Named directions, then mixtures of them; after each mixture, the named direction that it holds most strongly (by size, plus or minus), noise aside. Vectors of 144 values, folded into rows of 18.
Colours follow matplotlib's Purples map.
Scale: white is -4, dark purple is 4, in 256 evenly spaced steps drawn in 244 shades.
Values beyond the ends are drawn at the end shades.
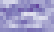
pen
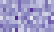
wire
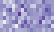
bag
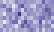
bag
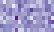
wire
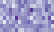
wire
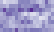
pen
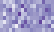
bag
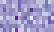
wire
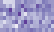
bag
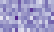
wire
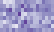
bag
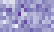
bag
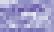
pen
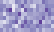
bag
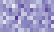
bag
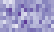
bag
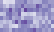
pen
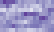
pen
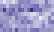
pen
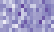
bag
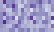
bag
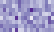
wire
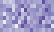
bag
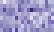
wire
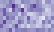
bag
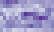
pen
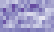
pen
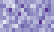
bag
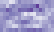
pen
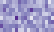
wire
